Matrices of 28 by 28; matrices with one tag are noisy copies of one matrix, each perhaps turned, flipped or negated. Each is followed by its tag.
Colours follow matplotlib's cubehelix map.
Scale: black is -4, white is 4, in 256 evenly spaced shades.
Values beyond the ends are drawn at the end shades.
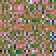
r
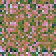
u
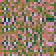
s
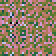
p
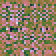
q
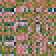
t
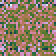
u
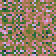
r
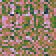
t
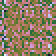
u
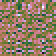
s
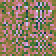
q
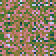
r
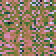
r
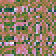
t
